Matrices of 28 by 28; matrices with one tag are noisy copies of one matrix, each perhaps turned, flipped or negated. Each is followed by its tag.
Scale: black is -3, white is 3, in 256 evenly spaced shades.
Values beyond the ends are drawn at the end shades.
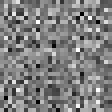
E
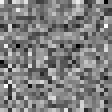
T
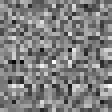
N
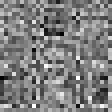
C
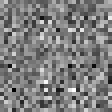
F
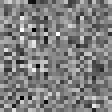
F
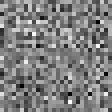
F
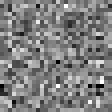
N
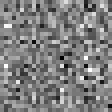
N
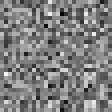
N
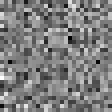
T
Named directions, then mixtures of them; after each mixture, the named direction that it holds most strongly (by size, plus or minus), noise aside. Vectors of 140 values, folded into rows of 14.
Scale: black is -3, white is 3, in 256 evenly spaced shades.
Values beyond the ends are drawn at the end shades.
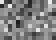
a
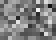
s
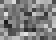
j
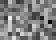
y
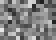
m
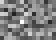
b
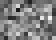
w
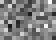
a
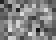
w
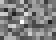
b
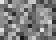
m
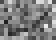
j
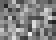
y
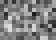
j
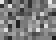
a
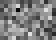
w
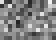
a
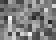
y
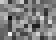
y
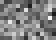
w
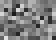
w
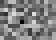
b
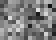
s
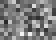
y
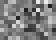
s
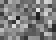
s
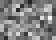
w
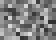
y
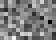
y
